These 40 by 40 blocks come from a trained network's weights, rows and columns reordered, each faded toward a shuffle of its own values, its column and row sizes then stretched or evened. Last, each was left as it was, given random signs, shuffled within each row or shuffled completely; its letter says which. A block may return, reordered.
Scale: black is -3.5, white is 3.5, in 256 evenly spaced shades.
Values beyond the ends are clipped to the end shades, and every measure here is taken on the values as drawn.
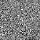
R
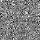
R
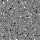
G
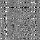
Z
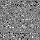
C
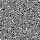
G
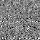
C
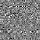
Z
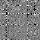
R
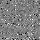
C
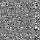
R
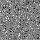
G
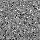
G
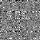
Z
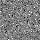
G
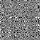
R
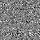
C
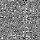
R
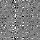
Z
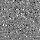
C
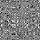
Z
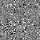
R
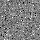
G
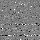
C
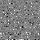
C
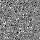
G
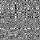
Z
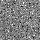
G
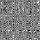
Z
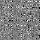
R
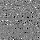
C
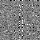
R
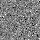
G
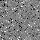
G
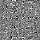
R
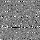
C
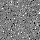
G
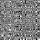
Z
